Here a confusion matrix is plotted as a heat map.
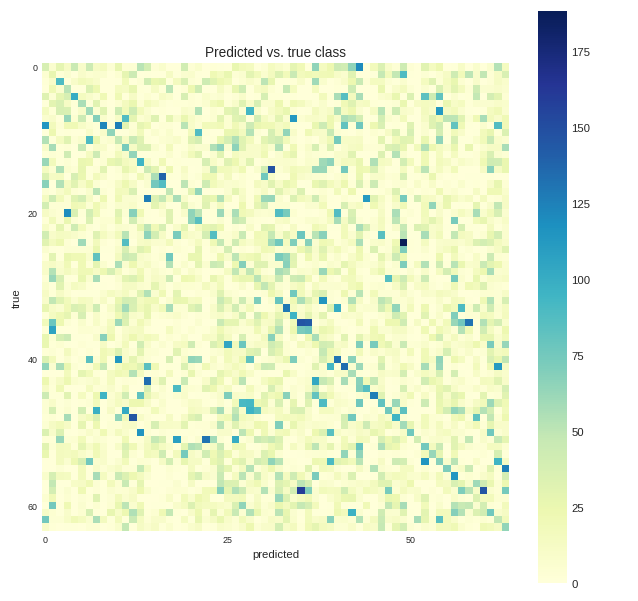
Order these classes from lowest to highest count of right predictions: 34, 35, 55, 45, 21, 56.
55, 21, 34, 56, 45, 35
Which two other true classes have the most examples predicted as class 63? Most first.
55, 58
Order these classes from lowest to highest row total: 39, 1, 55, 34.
39, 55, 34, 1
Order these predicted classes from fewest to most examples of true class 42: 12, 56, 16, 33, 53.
16, 53, 33, 56, 12
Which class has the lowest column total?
51
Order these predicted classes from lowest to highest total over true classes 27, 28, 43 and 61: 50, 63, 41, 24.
50, 63, 24, 41
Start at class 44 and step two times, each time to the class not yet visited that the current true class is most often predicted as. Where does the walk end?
14
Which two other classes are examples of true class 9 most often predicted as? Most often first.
21, 33
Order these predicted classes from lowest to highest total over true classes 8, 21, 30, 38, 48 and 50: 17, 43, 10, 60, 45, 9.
9, 17, 60, 45, 43, 10
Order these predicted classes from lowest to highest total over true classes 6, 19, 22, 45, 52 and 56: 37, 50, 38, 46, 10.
50, 38, 10, 46, 37
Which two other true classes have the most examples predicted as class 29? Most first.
47, 32
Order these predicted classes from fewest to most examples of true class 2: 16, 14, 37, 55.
55, 16, 14, 37
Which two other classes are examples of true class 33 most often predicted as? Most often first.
40, 57
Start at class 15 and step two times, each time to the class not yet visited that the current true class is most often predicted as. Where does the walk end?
0
